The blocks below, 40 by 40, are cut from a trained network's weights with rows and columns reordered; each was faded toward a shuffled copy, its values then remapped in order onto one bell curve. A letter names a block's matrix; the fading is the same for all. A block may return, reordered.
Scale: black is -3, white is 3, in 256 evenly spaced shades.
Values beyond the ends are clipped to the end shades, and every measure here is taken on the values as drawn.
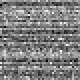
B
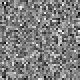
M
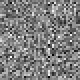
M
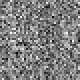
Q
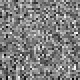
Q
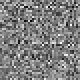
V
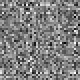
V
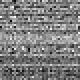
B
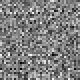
V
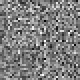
M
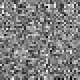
V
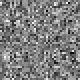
V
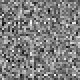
Q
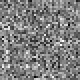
Q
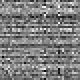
B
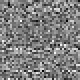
V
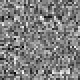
V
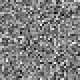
M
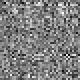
V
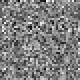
Q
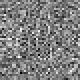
V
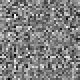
V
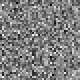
M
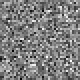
Q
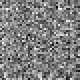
Q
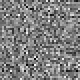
V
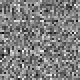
V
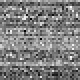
B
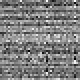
B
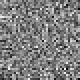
V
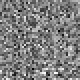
Q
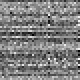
B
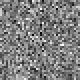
M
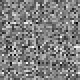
Q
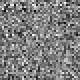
Q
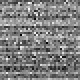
B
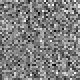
Q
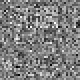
V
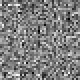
Q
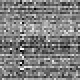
B
